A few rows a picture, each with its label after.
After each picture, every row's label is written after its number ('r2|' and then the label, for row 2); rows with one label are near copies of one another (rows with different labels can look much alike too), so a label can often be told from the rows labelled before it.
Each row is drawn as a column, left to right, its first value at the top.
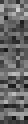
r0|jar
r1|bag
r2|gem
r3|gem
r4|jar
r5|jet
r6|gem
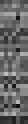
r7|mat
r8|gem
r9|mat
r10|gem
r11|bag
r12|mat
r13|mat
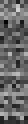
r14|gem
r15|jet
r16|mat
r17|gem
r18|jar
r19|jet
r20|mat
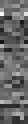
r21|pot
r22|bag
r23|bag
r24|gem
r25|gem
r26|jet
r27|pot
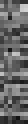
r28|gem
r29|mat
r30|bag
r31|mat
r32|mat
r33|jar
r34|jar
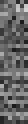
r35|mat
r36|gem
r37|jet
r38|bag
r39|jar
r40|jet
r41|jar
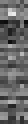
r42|jet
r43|jet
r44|pot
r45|pot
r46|jet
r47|mat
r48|jet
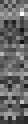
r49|mat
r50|jet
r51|gem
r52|jet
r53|mat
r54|pot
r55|gem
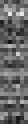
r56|jet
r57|jar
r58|pot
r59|jar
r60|mat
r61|pot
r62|jet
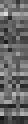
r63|gem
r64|pot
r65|bag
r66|gem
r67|mat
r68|gem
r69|gem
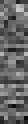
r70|mat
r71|jet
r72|bag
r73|bag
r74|jar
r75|jar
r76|mat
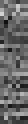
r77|pot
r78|jet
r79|bag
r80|gem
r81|jar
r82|gem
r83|gem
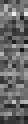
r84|mat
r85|jar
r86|gem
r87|pot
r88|mat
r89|bag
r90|pot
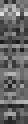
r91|pot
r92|jar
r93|gem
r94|jar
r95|pot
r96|bag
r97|pot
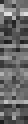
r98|jar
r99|pot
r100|pot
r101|jet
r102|bag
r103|pot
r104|pot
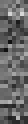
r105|bag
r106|bag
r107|pot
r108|gem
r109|jet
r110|pot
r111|mat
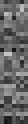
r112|bag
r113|mat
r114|mat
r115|bag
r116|gem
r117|jar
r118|gem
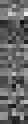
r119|jet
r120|jet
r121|pot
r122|gem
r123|mat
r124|jet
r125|pot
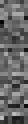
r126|jet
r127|mat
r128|bag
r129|gem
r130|gem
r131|mat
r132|bag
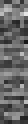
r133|pot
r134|jar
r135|jar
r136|jet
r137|jet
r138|mat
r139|pot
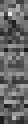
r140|mat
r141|bag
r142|pot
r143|jet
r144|jar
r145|mat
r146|bag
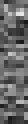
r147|bag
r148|jar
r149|mat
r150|mat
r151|pot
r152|pot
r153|jet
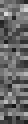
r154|jet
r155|pot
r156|gem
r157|bag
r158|mat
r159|jar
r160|jar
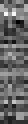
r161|jar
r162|pot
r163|mat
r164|pot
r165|jet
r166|jet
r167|jar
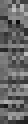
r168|bag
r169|bag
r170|jet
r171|jar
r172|jet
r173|jar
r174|mat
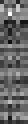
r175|jar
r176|jet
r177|pot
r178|jet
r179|jar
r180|jet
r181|jet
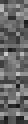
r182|jar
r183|mat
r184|bag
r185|bag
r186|gem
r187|mat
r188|jet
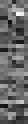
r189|bag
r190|bag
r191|jet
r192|jar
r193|pot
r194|pot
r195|gem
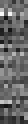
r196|pot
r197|bag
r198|pot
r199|mat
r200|bag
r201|mat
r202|jet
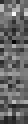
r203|jar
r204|mat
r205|gem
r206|pot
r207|jar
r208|bag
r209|pot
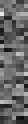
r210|pot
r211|bag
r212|bag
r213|jet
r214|mat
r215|mat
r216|gem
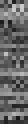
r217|jet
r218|mat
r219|jet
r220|jar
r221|gem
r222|jar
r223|gem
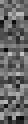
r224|jet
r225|bag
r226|mat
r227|jet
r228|gem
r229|mat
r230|bag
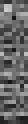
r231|mat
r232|jar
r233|jar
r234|bag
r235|mat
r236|gem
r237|mat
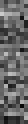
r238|pot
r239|mat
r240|gem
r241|gem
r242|mat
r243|bag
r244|jet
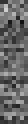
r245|mat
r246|jar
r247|jet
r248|gem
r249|bag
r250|jet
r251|mat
